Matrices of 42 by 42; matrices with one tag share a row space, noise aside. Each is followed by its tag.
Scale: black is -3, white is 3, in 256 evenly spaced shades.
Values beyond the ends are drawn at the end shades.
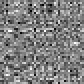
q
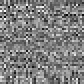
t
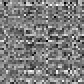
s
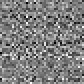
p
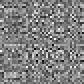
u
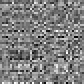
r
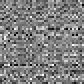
t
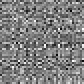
p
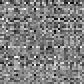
q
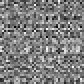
q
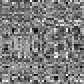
r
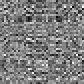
s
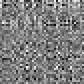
p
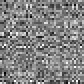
t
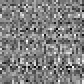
p
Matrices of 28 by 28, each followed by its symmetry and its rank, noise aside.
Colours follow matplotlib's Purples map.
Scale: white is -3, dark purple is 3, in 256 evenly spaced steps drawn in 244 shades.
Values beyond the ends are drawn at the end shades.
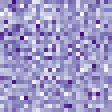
antisymmetric, rank eight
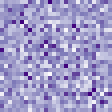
symmetric, rank eight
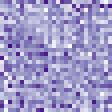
antisymmetric, rank six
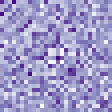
symmetric, rank eight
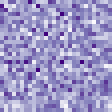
no symmetry, rank eight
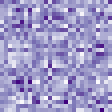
no symmetry, rank four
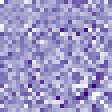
symmetric, rank six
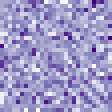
antisymmetric, rank eight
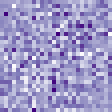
antisymmetric, rank six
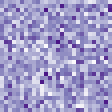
no symmetry, rank eight
